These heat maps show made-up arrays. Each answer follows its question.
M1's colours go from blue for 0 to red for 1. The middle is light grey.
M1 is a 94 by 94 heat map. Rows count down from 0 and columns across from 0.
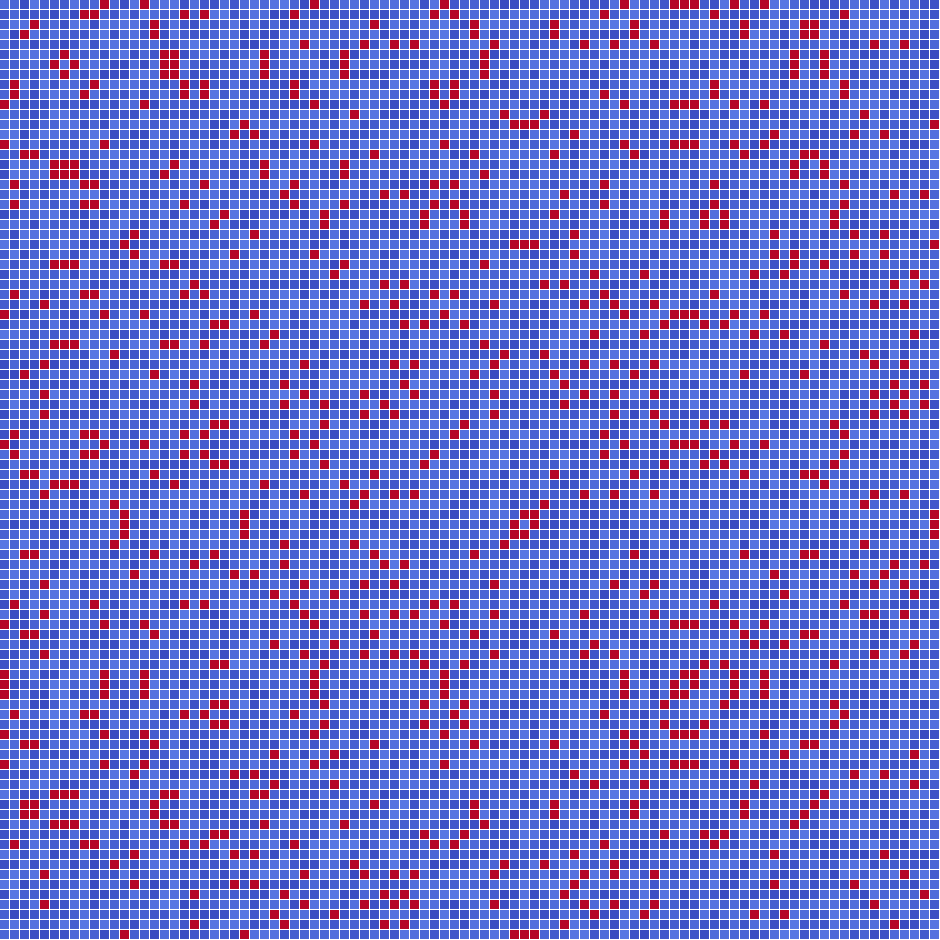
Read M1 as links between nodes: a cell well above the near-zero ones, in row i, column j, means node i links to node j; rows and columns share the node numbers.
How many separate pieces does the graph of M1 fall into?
4
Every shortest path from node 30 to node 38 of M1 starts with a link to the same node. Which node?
node 61
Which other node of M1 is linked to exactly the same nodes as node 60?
node 8
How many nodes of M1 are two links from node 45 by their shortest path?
1
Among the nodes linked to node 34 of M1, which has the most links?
node 20
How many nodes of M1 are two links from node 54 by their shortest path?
7
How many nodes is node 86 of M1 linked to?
5
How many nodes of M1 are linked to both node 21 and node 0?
0
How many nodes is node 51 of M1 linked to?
5
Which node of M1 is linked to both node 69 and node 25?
node 31
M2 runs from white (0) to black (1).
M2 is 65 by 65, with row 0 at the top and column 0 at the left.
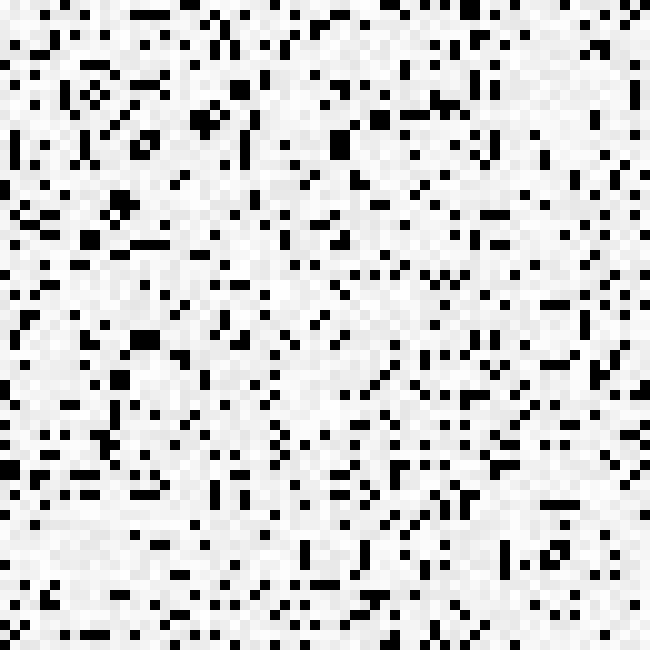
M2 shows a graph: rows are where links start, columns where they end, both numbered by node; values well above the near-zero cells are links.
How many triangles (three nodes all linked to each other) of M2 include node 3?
8
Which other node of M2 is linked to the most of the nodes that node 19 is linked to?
node 38
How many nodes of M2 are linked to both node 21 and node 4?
7
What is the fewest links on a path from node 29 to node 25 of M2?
4
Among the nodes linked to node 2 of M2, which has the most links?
node 36
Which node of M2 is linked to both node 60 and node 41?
node 15
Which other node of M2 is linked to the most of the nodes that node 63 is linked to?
node 49
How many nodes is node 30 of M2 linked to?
8
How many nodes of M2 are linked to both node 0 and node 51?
6
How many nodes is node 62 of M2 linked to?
8
